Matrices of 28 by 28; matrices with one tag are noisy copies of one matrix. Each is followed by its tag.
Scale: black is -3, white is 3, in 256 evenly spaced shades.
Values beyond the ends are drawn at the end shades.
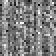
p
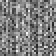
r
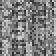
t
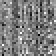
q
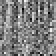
q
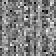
p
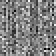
r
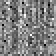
q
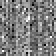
r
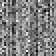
r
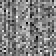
r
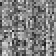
t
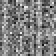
p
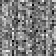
t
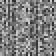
r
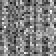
p
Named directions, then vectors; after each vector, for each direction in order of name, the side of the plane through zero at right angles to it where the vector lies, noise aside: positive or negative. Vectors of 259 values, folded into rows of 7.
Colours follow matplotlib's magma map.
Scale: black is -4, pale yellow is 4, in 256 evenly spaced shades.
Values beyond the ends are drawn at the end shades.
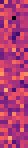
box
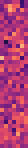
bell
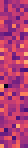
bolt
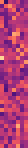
positive, positive, negative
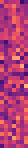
positive, negative, negative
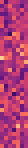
positive, positive, negative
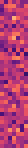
positive, negative, negative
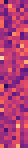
positive, positive, negative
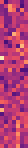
positive, positive, negative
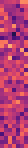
negative, positive, positive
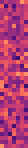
negative, positive, positive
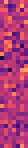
negative, negative, positive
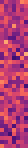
negative, positive, positive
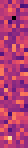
positive, positive, positive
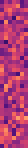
positive, negative, positive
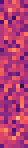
positive, negative, positive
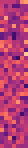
negative, positive, positive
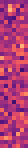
positive, positive, positive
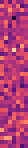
positive, positive, positive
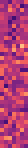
positive, positive, positive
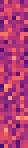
positive, negative, positive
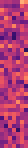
negative, positive, positive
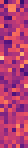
positive, positive, negative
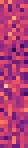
negative, negative, negative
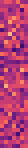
negative, negative, negative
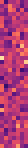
positive, positive, negative
